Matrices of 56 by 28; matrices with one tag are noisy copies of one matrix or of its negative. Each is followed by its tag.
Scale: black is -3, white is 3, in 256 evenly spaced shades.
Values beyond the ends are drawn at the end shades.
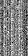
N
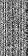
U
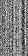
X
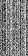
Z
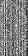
U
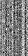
X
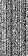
Z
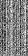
Z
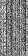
Z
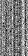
X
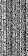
Z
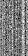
X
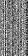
U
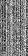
Z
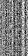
X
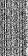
U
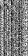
N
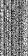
N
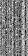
X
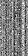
X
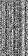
X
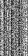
N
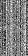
Z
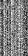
N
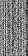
U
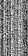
N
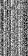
N
